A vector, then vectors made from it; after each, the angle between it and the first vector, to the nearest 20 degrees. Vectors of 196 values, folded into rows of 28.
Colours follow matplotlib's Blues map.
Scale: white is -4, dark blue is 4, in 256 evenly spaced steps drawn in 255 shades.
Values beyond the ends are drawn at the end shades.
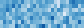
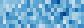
140 degrees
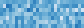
60 degrees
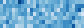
100 degrees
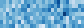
160 degrees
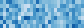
80 degrees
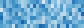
60 degrees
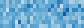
140 degrees
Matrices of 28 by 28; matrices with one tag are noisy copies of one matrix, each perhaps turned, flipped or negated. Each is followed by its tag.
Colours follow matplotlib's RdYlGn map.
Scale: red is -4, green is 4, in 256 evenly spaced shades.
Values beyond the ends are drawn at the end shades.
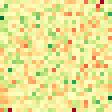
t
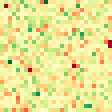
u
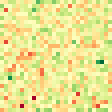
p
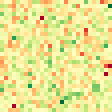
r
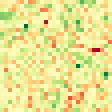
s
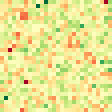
r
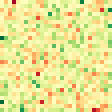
t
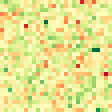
s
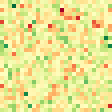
r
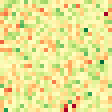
r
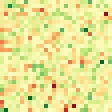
r
